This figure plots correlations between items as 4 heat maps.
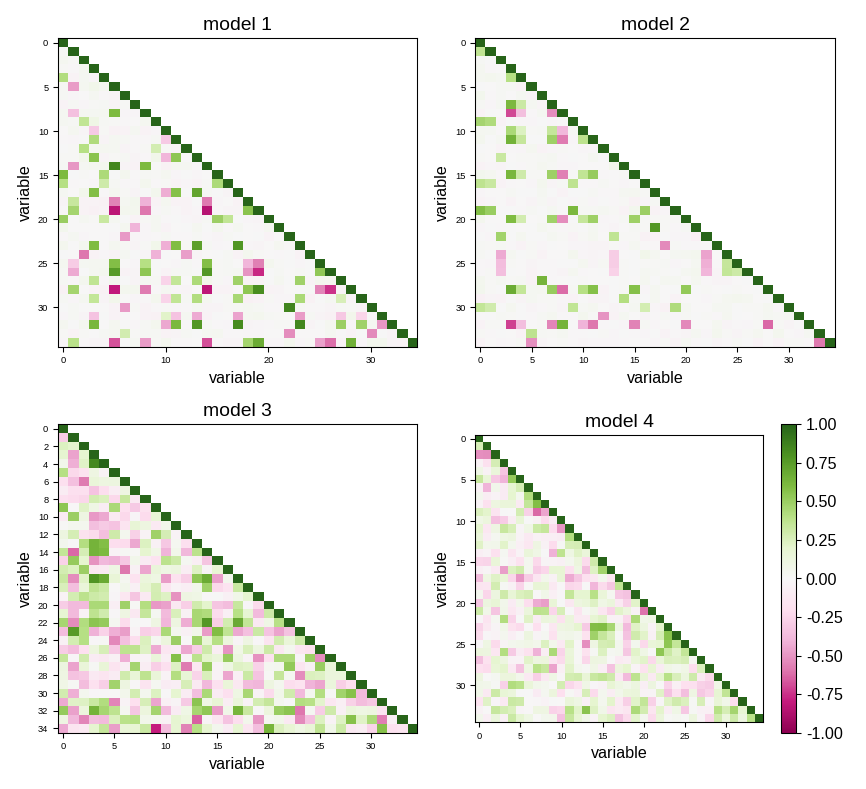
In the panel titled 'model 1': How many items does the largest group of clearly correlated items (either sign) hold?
10
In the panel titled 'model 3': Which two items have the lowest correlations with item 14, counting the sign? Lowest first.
1, 23
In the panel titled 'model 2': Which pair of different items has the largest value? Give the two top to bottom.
17, 21
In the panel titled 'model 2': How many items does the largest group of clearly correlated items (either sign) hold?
10
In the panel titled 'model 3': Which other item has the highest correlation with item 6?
20
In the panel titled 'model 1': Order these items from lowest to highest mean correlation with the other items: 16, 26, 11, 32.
26, 16, 11, 32
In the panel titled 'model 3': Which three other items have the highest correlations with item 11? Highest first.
26, 24, 28
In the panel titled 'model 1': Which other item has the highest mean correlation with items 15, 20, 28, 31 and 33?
0
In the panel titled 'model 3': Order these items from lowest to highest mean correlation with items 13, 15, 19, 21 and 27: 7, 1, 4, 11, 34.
7, 1, 11, 34, 4
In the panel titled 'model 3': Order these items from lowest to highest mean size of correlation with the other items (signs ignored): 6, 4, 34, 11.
11, 6, 34, 4
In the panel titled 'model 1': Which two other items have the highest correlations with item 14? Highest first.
5, 26
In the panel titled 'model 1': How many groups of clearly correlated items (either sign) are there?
6
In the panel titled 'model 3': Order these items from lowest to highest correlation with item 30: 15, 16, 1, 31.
1, 31, 16, 15
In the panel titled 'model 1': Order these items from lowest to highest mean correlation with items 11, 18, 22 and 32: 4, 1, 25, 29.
25, 4, 1, 29
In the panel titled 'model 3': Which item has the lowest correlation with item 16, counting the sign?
6
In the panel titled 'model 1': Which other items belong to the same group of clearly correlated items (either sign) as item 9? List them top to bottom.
2, 12, 24
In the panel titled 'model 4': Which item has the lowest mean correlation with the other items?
18
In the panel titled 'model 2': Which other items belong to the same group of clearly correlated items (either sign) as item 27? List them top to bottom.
6
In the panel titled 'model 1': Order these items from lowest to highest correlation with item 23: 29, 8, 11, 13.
8, 29, 11, 13
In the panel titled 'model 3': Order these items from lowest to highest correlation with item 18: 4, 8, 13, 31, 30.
31, 13, 8, 4, 30
